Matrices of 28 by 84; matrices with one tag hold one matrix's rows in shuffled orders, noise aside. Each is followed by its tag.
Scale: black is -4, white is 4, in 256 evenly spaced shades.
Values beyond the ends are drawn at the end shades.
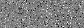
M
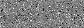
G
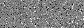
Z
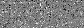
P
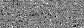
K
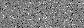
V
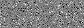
G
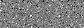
G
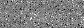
Z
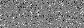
G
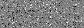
K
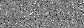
Z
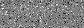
P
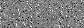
G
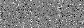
G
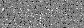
P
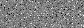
Z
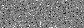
P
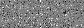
P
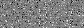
V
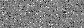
P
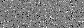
V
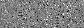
M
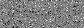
K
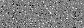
K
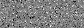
K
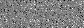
Z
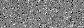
V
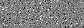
P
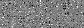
P
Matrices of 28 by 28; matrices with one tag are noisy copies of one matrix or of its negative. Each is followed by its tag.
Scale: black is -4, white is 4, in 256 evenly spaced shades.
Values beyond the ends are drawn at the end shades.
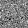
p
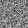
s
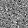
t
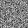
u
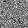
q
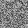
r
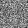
u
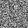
q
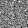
r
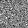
t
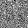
r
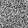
u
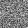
p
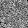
t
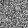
s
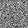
p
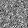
r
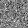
p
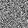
p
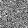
u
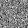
u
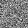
s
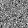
s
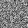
r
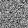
p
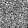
r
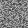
t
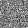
p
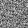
s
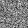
t
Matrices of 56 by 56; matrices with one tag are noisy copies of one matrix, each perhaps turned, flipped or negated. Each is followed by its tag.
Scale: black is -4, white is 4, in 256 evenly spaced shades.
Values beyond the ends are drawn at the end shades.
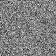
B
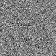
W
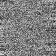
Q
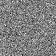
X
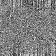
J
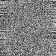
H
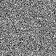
X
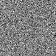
X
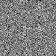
W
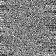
Q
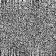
H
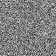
B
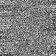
Q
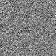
W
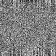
J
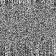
Q
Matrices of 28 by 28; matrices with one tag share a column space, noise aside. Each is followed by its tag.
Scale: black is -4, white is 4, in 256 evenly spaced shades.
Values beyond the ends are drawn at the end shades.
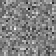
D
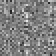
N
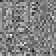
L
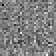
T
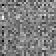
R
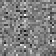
T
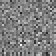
T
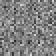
T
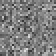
L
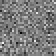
T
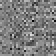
R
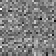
T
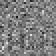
R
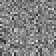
T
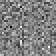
R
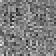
N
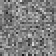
N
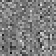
R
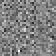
L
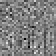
R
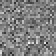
T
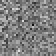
L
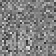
R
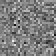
T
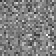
R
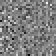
L
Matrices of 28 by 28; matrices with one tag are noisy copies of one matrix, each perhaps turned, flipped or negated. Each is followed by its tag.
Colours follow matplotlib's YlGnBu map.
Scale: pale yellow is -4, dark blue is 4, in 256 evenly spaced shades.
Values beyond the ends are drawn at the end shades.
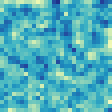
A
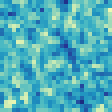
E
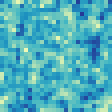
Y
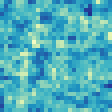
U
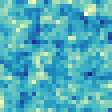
U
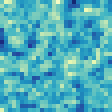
A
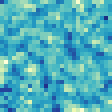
A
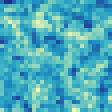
U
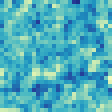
U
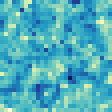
U
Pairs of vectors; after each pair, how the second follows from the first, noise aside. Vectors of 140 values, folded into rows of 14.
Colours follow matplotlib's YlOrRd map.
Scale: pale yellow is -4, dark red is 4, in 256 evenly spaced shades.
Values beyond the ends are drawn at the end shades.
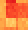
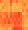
reversed, shrunk.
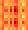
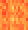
reversed, negated, shrunk.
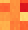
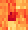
wrapped around.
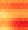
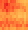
reversed, shrunk.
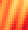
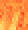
reversed, partly zeroed.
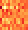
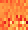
reversed, partly zeroed.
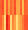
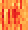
wrapped around, negated.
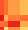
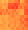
reversed, shrunk.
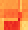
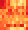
wrapped around, negated.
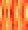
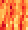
wrapped around, negated.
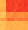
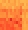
reversed, shrunk.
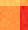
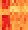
wrapped around.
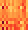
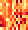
wrapped around, scaled up.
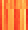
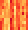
wrapped around.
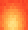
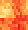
wrapped around.
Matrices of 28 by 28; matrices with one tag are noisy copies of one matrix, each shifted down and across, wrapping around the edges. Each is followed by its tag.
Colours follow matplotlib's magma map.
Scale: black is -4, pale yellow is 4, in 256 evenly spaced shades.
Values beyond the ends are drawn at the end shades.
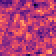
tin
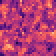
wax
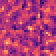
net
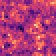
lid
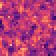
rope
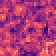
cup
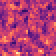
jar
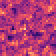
tin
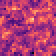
cup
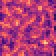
net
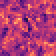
rope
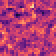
tin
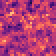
cup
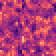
rope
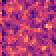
net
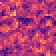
tin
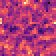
tin
